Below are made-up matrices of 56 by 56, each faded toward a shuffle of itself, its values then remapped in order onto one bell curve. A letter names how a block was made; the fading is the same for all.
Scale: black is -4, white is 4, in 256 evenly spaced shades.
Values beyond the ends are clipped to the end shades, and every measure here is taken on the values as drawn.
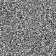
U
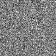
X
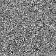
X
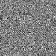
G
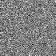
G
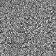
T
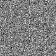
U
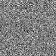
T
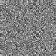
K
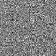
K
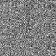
K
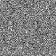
G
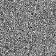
U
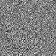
K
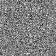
U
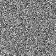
U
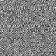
K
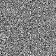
X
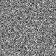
G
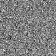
G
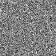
U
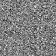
G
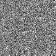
X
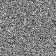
U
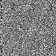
U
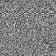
T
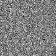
U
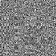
K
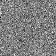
U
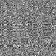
T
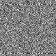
T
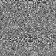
T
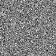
U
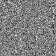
X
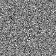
X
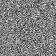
G
